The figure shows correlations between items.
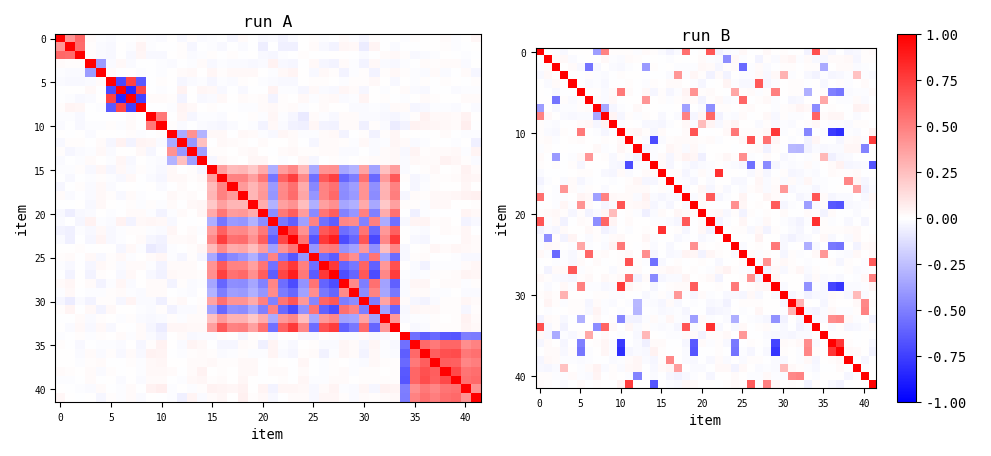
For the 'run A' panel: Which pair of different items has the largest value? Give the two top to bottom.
23, 27
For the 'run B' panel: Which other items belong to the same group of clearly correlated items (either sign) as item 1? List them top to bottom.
23
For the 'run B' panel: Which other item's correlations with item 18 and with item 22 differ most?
15
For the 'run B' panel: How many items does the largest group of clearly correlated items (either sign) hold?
8
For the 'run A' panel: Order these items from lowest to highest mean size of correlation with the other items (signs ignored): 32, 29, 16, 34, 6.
6, 34, 32, 29, 16
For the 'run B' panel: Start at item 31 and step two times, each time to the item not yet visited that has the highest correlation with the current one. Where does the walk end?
32
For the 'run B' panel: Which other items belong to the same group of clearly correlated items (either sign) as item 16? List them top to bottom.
38
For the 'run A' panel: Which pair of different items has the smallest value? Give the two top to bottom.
6, 7
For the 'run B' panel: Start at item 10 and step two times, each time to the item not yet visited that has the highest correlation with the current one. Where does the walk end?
19
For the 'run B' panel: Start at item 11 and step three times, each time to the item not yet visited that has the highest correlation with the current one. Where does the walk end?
28
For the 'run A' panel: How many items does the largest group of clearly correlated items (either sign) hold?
19
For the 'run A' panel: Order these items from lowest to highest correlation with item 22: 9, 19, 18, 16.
9, 19, 18, 16
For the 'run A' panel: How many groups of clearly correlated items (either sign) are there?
7
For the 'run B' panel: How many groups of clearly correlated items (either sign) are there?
11
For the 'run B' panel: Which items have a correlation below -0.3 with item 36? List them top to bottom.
5, 10, 19, 24, 29
